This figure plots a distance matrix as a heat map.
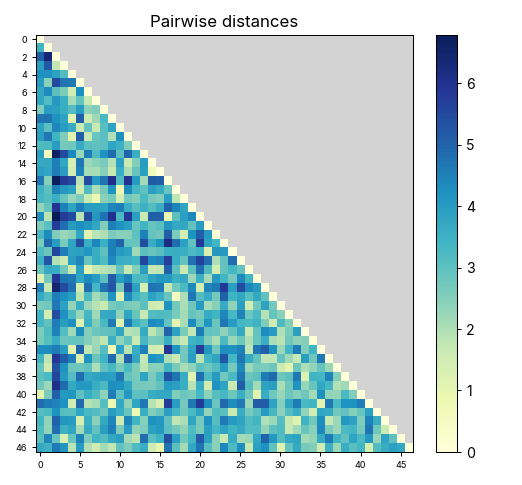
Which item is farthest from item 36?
2
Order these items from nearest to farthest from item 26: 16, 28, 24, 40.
40, 24, 28, 16
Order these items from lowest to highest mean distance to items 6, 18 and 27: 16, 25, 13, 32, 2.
32, 25, 13, 2, 16
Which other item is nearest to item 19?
38
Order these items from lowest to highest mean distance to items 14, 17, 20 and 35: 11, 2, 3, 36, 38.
36, 11, 38, 3, 2
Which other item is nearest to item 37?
31
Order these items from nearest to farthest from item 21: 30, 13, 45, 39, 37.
39, 30, 37, 13, 45
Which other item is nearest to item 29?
17
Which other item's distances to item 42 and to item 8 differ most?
12
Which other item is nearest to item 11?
4
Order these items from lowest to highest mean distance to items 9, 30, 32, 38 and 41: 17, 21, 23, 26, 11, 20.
26, 11, 17, 21, 23, 20
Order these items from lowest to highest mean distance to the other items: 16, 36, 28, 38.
36, 38, 28, 16
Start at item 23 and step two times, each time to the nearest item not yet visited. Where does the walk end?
3
